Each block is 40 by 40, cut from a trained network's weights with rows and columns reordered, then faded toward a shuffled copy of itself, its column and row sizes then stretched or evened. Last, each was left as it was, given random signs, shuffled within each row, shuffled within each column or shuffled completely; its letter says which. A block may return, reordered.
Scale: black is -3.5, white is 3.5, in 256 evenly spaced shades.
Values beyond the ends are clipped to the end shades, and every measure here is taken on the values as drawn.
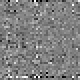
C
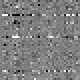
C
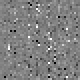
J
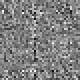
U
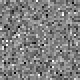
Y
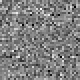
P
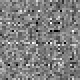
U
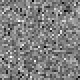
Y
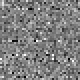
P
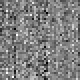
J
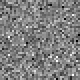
Y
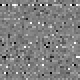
P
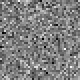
Y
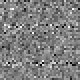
P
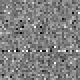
P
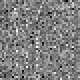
J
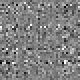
U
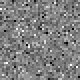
Y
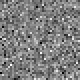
Y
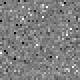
Y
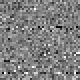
P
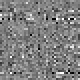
C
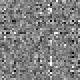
U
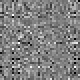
C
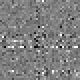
C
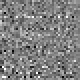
U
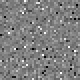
Y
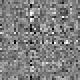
C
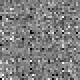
U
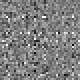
U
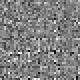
U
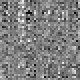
C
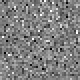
Y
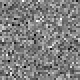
Y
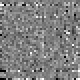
U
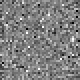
J
